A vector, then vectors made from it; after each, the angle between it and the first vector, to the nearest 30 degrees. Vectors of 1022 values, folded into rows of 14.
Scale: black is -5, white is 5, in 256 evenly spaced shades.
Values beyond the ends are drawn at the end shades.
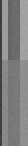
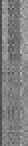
30 degrees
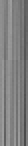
120 degrees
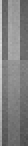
150 degrees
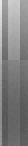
120 degrees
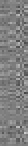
90 degrees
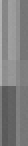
120 degrees
